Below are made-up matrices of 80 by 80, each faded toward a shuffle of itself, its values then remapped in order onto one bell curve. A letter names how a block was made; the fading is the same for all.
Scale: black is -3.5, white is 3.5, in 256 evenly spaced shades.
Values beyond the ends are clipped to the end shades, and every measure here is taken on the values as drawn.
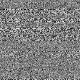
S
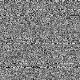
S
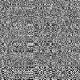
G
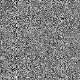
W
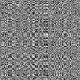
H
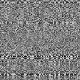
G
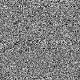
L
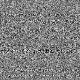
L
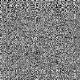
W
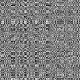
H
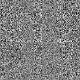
W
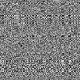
G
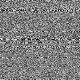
S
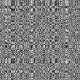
H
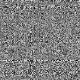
W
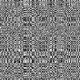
H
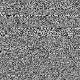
S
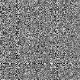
W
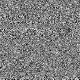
L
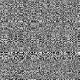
G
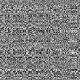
G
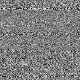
S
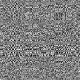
G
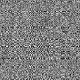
G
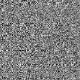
W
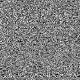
L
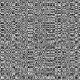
H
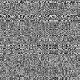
G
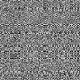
G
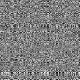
G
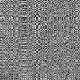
H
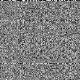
W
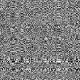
G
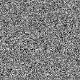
L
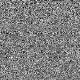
L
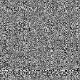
W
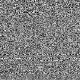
L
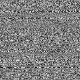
S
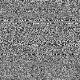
S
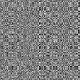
H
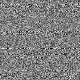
S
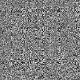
W
